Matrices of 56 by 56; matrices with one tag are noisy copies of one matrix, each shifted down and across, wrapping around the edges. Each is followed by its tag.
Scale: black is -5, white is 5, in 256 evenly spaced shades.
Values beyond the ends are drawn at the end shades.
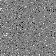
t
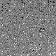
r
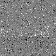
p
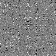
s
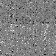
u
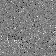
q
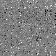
r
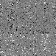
u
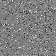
t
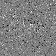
q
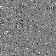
t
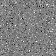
t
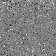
q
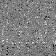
r
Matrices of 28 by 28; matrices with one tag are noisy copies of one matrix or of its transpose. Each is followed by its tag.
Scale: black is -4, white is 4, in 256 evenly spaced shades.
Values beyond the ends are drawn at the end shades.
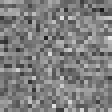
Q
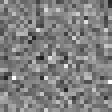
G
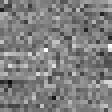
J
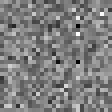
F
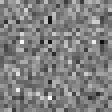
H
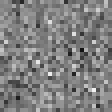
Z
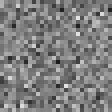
F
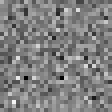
F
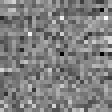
Q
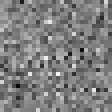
Z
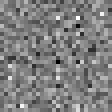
F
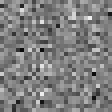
H
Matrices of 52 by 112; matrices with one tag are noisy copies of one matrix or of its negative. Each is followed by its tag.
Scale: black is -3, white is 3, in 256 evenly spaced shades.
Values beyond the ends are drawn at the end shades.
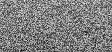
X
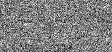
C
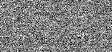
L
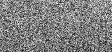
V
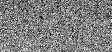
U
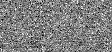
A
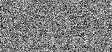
L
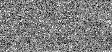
C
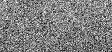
V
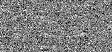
L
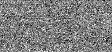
C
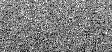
X
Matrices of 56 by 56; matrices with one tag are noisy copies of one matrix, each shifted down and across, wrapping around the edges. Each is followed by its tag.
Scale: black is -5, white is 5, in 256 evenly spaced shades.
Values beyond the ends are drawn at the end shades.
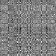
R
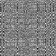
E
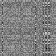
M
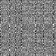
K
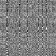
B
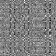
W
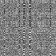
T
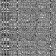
M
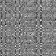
W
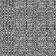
E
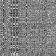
M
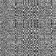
E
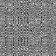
E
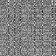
K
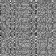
W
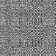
E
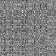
K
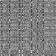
K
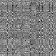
R
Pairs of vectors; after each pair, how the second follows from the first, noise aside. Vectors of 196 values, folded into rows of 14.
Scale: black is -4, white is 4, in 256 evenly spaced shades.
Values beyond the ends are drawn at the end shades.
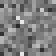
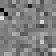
wrapped around, negated, partly zeroed.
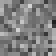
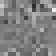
wrapped around, partly zeroed.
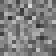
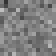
wrapped around, shrunk.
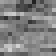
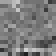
wrapped around, partly zeroed.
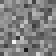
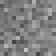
negated, shrunk.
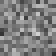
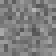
negated, shrunk.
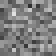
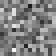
sign-scrambled.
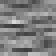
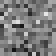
sign-scrambled.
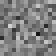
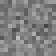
shrunk.
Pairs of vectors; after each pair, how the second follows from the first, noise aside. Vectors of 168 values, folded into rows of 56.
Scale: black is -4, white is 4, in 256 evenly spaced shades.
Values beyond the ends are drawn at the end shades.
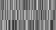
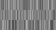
shrunk.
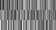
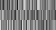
copied.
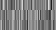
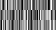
negated, scaled up.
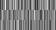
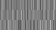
reversed, shrunk.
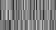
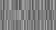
wrapped around, negated, shrunk.
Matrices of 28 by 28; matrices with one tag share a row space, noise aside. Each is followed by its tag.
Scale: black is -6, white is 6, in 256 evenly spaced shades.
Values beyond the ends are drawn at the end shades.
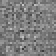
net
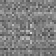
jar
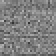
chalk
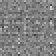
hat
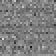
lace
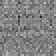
hat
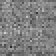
lace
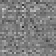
net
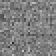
chalk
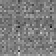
hat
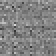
lace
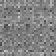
hat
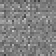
chalk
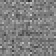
jar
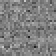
chalk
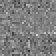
chalk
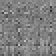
hat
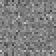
hat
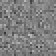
lace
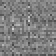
chalk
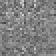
net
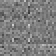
chalk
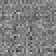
lace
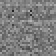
jar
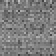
hat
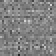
hat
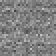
lace
